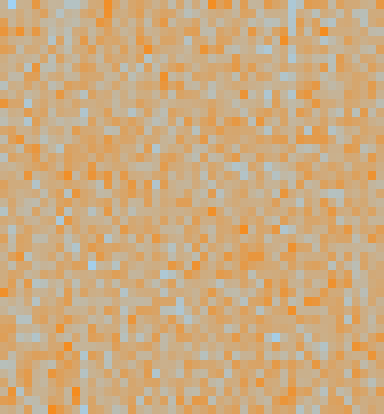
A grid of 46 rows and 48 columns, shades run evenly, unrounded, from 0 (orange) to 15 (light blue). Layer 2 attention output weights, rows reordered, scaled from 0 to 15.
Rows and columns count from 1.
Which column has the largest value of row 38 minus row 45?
35
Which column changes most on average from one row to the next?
27
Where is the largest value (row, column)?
1, 2
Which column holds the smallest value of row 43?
33
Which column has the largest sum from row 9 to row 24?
37
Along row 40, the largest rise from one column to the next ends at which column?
11
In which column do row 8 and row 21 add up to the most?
20
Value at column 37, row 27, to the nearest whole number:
6
